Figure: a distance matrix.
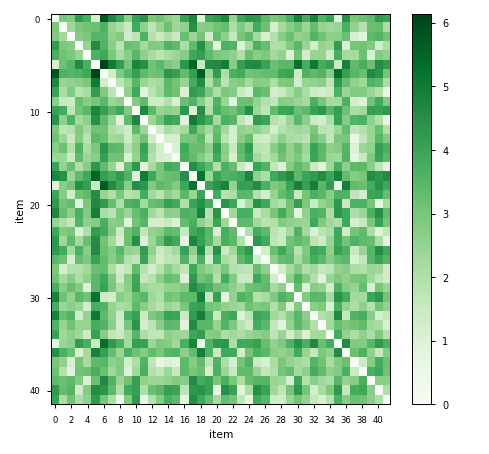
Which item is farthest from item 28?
17
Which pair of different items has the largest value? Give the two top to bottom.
5, 6
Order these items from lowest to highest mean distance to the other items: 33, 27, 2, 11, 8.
27, 8, 2, 33, 11
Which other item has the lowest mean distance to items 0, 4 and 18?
35
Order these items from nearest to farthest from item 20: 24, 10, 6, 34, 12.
24, 34, 12, 10, 6
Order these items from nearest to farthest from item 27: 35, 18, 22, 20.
22, 20, 35, 18
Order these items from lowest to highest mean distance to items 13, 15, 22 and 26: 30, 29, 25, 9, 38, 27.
9, 38, 25, 27, 30, 29
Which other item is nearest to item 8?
41
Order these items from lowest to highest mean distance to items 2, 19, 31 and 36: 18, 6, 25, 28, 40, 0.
25, 28, 40, 6, 0, 18
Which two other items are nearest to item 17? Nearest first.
10, 26
